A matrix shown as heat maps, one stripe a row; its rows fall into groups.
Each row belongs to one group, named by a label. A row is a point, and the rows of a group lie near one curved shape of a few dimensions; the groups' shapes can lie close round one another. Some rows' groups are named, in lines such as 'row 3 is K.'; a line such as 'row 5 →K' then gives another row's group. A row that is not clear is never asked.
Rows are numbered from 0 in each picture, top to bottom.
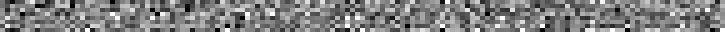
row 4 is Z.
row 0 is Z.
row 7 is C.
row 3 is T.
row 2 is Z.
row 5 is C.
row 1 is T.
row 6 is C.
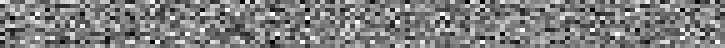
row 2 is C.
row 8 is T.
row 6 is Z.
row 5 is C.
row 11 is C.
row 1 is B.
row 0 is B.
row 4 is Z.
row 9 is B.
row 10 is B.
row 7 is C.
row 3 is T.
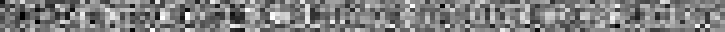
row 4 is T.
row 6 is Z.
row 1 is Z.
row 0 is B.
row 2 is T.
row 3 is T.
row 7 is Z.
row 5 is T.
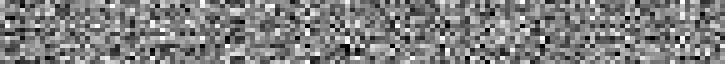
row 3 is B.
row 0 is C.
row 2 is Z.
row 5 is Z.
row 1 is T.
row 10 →C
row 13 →Z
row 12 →Z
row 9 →C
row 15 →T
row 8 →Z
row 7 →T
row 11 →C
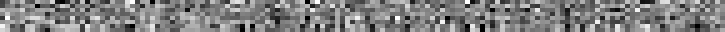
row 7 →B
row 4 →C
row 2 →Z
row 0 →B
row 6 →B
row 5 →Z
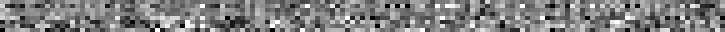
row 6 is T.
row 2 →B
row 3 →B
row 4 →C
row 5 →T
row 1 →C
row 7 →B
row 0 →B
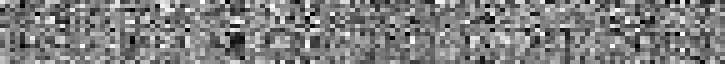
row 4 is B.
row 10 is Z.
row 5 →B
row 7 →Z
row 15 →B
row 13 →C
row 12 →C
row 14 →B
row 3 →T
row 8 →C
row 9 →Z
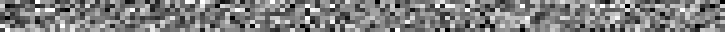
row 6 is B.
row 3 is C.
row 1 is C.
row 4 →Z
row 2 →B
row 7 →C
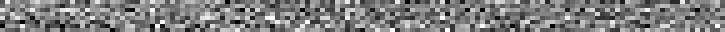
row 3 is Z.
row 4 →T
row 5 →T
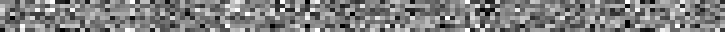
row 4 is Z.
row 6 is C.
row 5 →C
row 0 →B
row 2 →B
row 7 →B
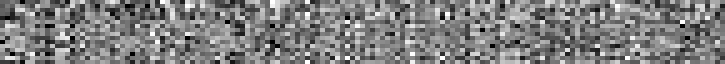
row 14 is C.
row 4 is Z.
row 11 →Z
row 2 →T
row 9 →T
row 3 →Z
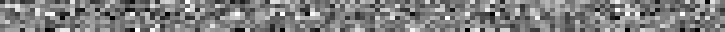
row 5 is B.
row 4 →Z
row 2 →T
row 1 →C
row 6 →B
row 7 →B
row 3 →B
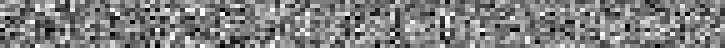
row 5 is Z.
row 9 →T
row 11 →T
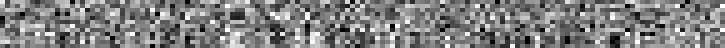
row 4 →T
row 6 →C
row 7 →C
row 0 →T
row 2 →Z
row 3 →T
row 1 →C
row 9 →Z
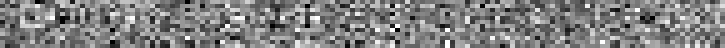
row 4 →B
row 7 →Z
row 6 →C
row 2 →Z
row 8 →C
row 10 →Z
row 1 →C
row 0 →T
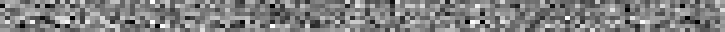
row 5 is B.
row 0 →Z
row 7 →C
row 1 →B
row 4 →T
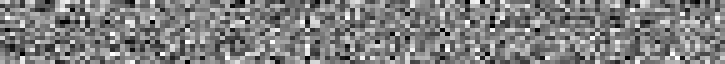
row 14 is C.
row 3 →C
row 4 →Z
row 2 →T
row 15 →Z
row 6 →Z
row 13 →T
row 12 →Z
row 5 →B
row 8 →Z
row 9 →C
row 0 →B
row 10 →T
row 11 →Z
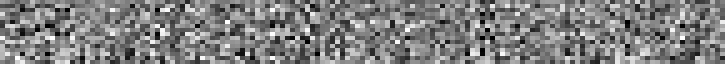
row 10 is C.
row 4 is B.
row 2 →T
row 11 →C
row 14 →T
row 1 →Z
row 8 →T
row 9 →B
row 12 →B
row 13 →B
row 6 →B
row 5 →C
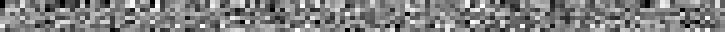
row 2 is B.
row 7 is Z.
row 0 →B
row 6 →C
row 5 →B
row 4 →Z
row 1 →B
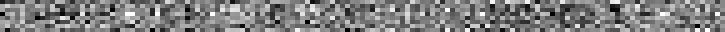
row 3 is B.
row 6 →B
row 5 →Z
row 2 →Z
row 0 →Z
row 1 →Z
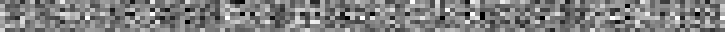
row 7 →C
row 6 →C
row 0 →Z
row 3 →B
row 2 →Z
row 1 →C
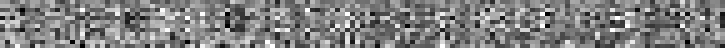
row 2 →T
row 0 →B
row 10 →T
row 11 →T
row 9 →Z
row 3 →C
